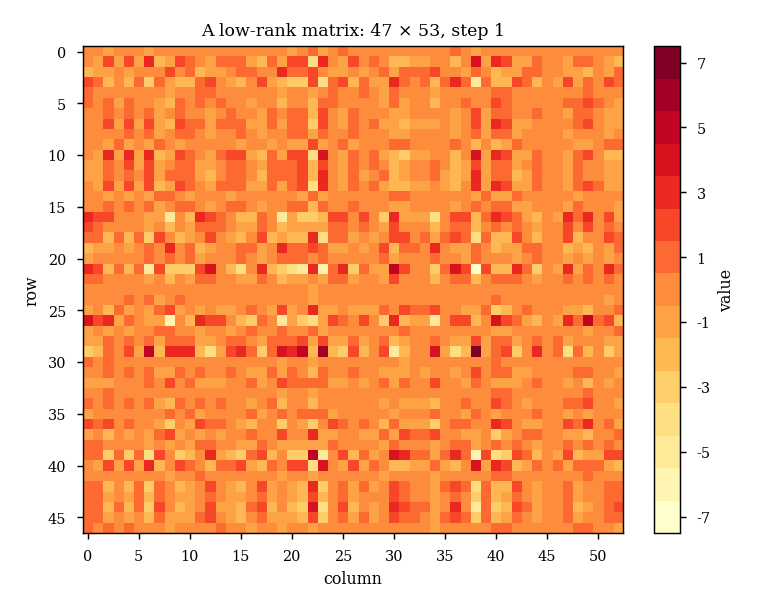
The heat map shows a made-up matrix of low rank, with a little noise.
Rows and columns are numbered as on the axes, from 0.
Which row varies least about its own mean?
23
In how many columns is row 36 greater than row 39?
25
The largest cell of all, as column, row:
38, 29
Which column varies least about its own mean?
45
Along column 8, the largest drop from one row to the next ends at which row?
26
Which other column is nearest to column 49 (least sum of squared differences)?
11
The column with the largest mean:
49
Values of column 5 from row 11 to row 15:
-1 0 -1 0 0
